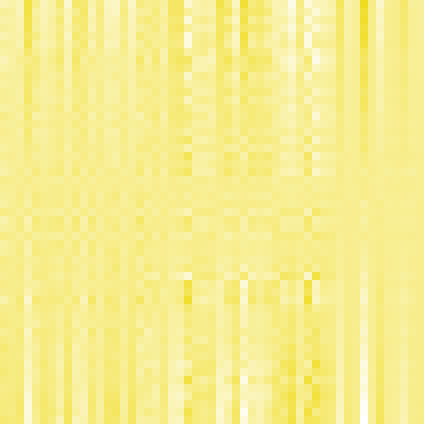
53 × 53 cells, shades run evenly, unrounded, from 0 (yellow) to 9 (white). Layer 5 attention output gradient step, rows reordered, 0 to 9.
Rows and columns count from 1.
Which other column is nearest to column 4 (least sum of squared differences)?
28
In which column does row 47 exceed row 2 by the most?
46
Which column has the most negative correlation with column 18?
1
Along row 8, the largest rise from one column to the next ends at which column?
40
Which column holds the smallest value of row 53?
37
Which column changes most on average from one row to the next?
24
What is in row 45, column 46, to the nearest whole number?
7
